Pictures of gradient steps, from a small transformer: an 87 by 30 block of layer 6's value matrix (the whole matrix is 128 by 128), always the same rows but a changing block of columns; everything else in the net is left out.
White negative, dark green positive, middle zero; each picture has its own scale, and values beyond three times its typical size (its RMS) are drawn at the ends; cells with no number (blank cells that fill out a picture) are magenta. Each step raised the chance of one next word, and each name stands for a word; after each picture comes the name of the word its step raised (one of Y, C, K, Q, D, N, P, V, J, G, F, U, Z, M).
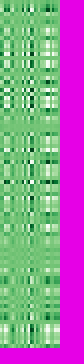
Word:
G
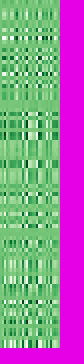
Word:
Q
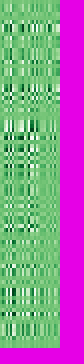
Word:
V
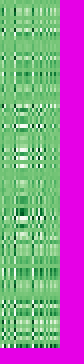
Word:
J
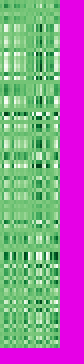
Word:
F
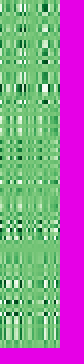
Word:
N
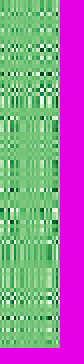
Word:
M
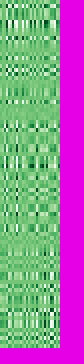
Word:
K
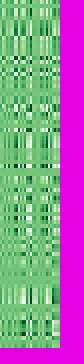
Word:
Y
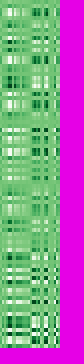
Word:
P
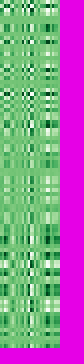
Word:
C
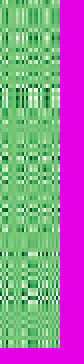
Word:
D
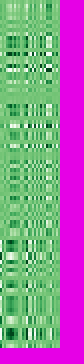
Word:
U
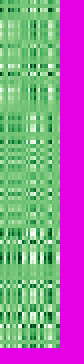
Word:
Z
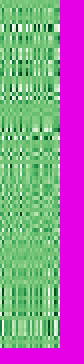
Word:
V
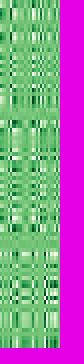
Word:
D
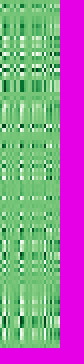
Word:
U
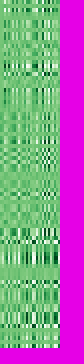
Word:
Z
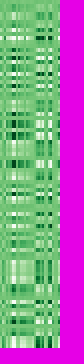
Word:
Q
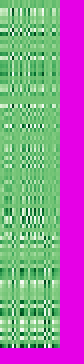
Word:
J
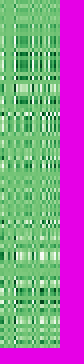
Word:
F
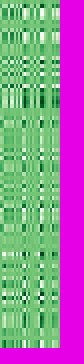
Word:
D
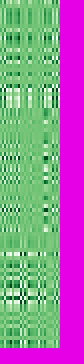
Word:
D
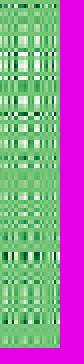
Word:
F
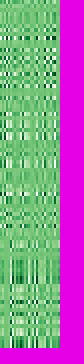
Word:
Q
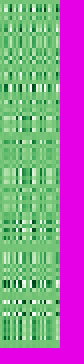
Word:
N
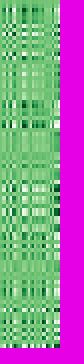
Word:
J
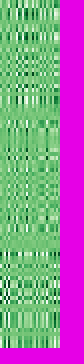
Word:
D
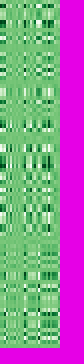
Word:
K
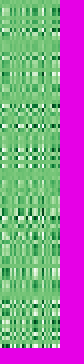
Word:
J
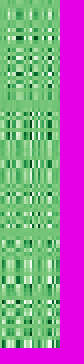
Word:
Q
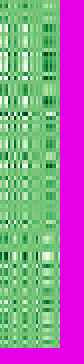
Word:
F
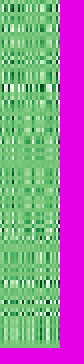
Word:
N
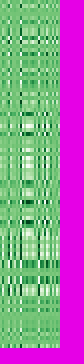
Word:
C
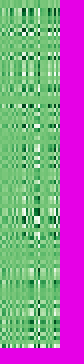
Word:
J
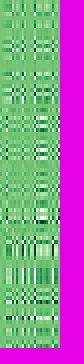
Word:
M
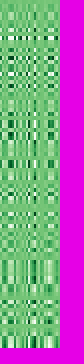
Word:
Q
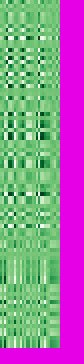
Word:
Q
